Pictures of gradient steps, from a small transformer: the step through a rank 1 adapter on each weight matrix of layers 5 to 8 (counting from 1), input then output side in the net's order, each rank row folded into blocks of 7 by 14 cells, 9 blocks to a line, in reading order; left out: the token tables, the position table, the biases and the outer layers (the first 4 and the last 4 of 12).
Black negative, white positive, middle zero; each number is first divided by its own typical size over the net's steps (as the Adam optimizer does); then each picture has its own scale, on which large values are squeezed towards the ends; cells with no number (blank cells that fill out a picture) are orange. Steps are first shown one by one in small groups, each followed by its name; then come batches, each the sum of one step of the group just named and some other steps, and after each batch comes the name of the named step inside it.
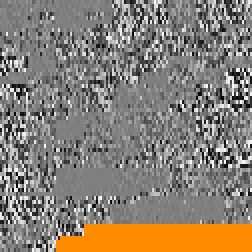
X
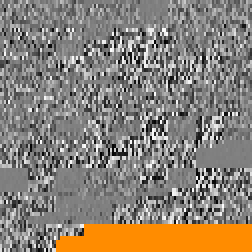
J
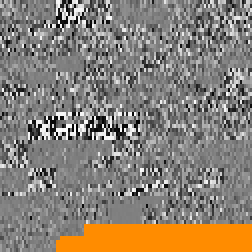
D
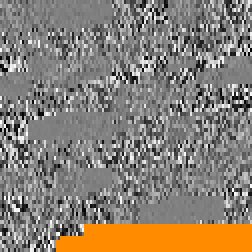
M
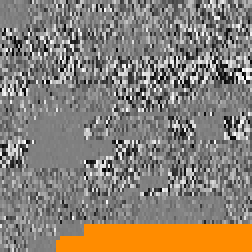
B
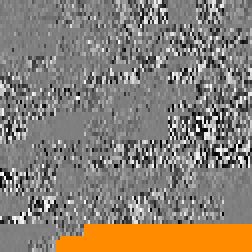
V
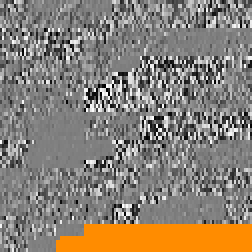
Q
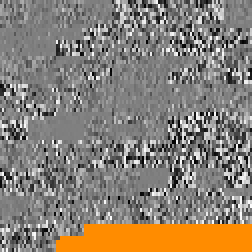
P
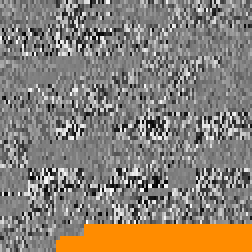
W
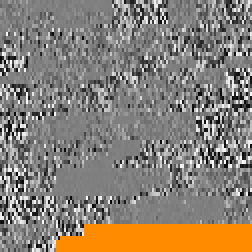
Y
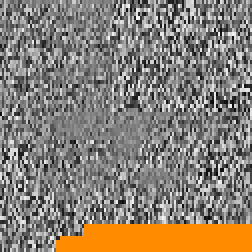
X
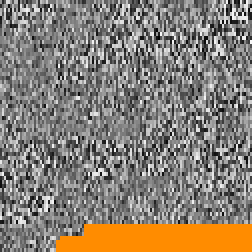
V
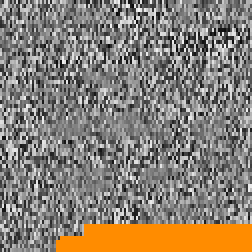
P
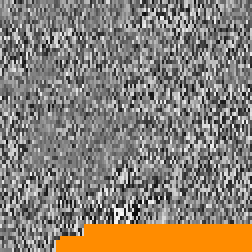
W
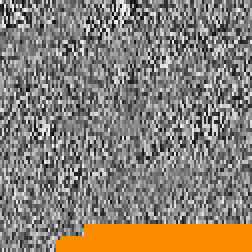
X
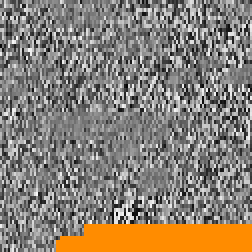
Q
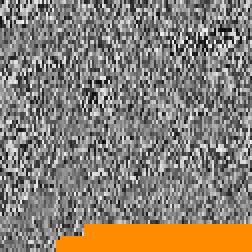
X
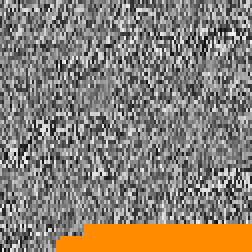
D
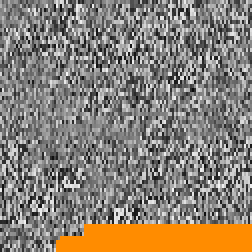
B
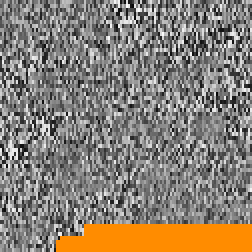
X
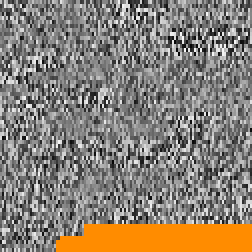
P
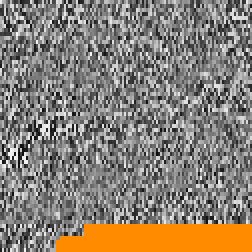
D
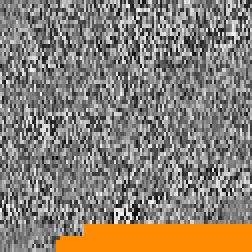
Q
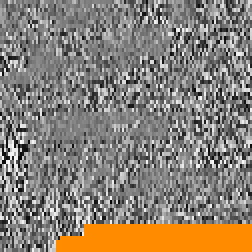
Y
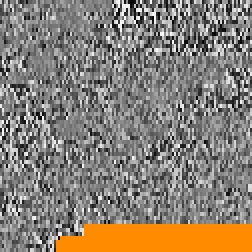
X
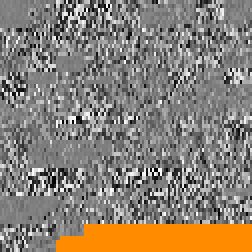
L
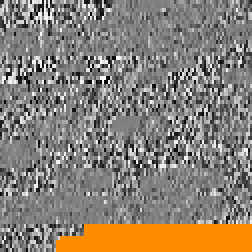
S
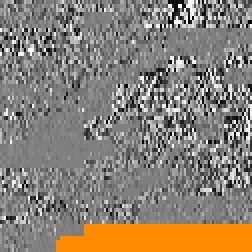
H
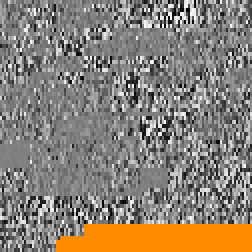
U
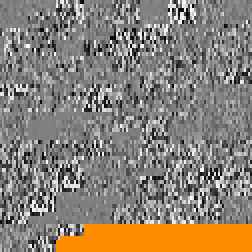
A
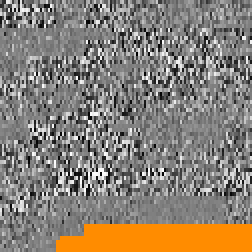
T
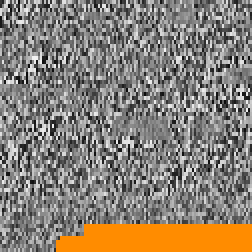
T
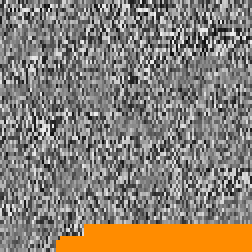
T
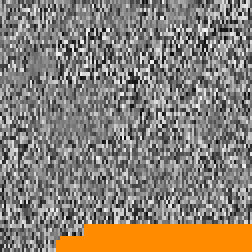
U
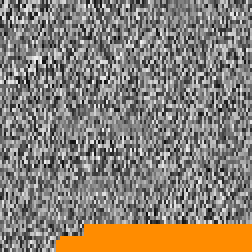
S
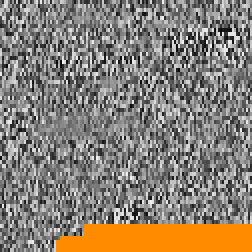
U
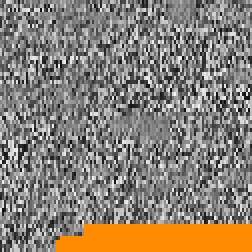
T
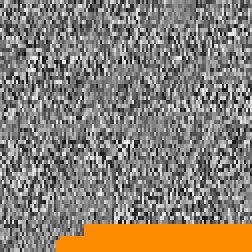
L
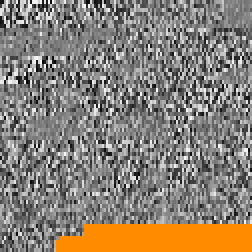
S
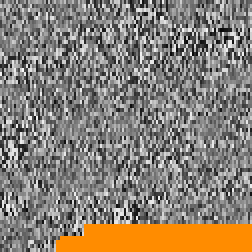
S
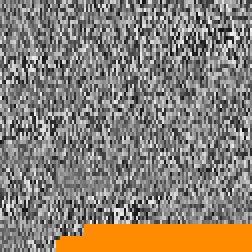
U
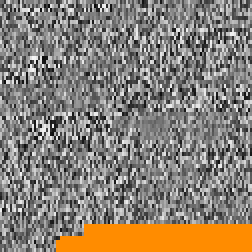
T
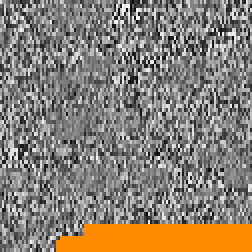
H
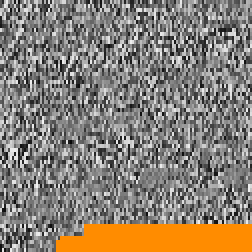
H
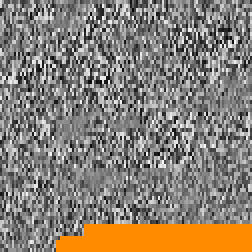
S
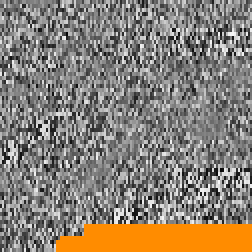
A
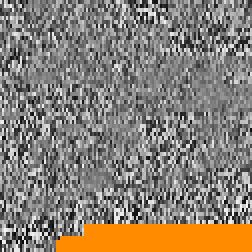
L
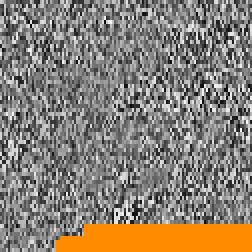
H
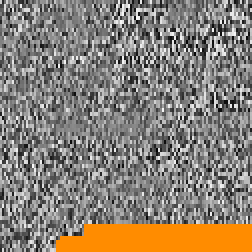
T
